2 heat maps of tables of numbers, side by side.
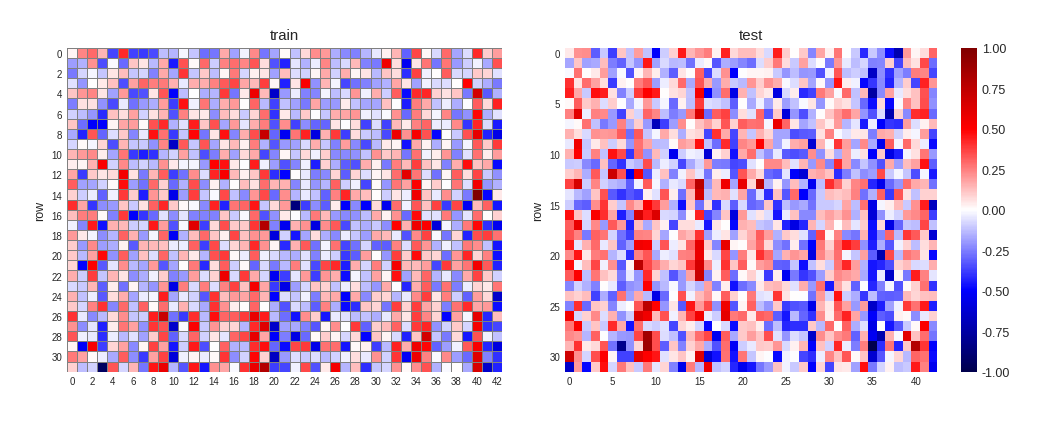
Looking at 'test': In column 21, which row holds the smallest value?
31
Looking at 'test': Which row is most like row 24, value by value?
0
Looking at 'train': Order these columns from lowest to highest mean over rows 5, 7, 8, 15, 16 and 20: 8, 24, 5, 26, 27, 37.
27, 24, 37, 26, 8, 5
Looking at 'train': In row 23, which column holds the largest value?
18
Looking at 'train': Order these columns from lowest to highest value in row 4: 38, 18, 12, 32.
12, 38, 32, 18
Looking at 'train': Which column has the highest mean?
40
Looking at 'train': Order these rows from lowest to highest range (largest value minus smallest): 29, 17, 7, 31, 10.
10, 7, 29, 17, 31
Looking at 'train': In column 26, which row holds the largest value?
31
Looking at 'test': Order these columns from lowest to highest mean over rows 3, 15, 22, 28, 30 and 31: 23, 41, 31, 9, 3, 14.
23, 14, 31, 3, 41, 9
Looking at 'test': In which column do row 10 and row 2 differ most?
5
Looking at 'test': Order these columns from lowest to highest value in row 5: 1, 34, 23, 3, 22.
34, 23, 22, 3, 1
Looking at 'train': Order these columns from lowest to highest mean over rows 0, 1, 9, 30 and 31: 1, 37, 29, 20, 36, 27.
20, 29, 36, 27, 1, 37
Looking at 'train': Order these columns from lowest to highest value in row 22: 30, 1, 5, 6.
6, 1, 5, 30
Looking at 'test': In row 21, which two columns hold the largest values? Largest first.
8, 15
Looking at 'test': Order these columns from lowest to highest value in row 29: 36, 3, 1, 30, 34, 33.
36, 33, 30, 3, 34, 1
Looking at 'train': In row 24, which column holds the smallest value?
42
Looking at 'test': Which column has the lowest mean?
35
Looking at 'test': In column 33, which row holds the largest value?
19
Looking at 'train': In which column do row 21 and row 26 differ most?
9
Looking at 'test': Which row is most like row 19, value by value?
26
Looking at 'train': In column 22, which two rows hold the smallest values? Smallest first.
15, 28
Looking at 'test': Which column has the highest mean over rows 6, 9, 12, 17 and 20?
1
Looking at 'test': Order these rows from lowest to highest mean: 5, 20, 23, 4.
23, 5, 4, 20
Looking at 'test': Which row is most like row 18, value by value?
20
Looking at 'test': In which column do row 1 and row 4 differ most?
24
